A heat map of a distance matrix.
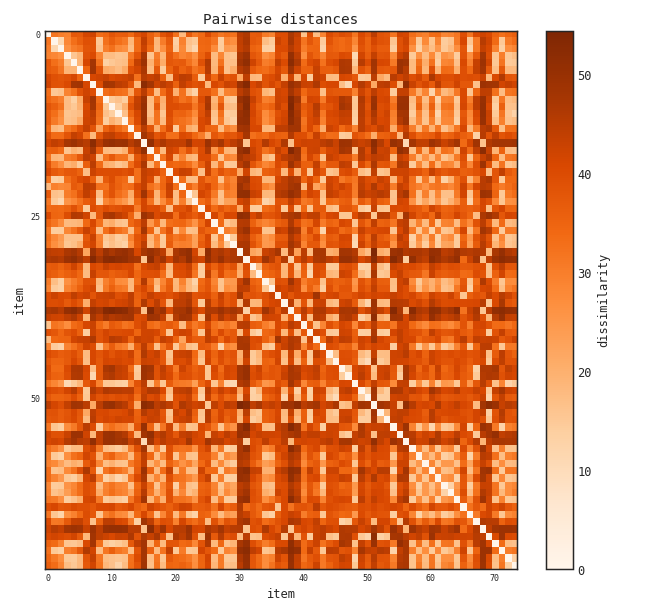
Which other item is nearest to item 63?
62
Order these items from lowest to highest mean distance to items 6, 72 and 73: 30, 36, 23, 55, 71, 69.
23, 69, 71, 30, 36, 55
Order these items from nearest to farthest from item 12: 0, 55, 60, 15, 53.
60, 0, 53, 55, 15
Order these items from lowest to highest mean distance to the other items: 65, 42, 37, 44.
44, 37, 65, 42
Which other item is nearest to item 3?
48
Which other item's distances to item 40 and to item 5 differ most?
42
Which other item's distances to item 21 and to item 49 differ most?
39
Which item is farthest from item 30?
51
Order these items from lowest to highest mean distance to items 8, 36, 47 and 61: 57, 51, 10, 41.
57, 10, 51, 41
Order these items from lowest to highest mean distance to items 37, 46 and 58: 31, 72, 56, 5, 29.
29, 72, 5, 56, 31
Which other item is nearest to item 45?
50
